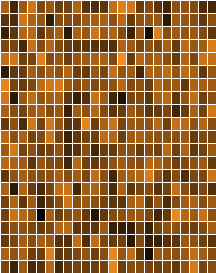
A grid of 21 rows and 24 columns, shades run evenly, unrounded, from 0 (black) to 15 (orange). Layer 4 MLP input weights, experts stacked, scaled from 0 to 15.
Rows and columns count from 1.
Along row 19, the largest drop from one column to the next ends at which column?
10
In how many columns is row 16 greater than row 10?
10
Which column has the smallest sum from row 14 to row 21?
5
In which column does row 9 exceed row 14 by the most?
1
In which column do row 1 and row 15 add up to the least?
2
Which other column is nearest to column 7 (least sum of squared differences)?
12
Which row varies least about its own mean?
13
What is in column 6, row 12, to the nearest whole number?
7
